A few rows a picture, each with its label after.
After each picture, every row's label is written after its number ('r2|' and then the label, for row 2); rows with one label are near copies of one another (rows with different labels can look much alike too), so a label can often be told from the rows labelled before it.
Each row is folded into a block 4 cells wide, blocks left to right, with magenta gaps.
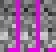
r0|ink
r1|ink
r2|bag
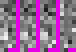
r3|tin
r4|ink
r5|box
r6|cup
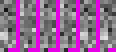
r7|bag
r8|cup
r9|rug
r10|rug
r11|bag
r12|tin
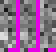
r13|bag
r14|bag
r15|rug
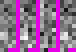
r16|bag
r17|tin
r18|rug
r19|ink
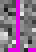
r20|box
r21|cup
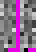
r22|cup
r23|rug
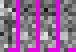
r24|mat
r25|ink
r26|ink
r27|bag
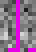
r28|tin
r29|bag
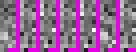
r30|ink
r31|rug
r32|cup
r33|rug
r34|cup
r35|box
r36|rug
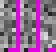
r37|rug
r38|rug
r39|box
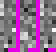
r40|cup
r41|ink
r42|cup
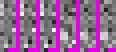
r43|cup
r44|cup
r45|cup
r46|box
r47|bag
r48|bag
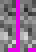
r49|box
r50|box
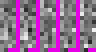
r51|tin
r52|tin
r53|mat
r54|cup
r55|cup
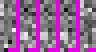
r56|cup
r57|ink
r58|bag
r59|bag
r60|mat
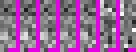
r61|ink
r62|ink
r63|bag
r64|ink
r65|box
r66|mat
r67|cup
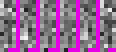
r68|mat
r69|tin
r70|rug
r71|rug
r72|tin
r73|mat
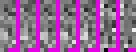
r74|box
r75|tin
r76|bag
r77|box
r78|tin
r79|rug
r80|cup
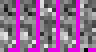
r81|box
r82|box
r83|mat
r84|box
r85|rug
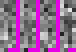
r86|tin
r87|rug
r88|bag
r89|mat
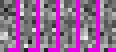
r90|ink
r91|cup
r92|rug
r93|mat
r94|tin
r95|rug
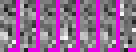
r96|box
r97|rug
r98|box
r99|tin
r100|bag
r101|box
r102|cup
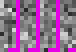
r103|mat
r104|ink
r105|rug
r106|box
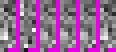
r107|tin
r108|cup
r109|box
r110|box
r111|box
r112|tin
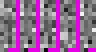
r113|mat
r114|cup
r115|rug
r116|bag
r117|cup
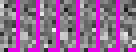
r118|rug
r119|box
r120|cup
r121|bag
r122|rug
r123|tin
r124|box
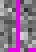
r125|mat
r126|bag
